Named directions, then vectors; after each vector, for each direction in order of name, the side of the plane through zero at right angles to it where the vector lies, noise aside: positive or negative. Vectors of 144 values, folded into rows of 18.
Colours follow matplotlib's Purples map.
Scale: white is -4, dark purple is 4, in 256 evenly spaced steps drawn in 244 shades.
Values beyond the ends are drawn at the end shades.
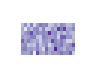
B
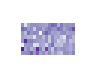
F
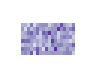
positive, positive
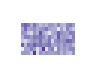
negative, negative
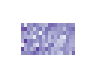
negative, positive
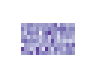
positive, positive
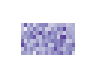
positive, negative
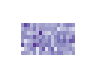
negative, negative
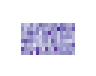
positive, positive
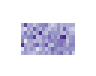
positive, negative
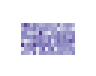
negative, negative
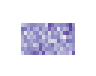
negative, positive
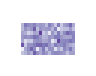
negative, negative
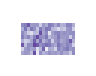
negative, negative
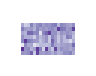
positive, positive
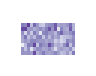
negative, positive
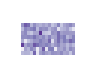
negative, negative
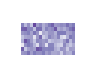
negative, positive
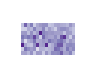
positive, negative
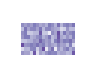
negative, negative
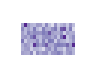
positive, negative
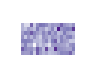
positive, positive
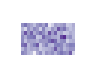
positive, negative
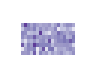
negative, negative
